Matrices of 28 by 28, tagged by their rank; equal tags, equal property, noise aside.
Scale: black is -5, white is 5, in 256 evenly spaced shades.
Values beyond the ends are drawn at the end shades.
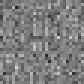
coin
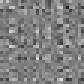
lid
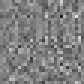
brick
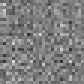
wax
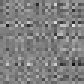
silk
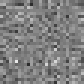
brick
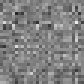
wax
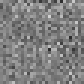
coin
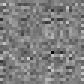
brick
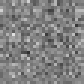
brick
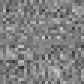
brick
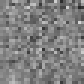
wax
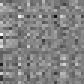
wax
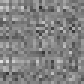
wax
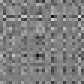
silk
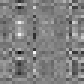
silk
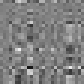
silk
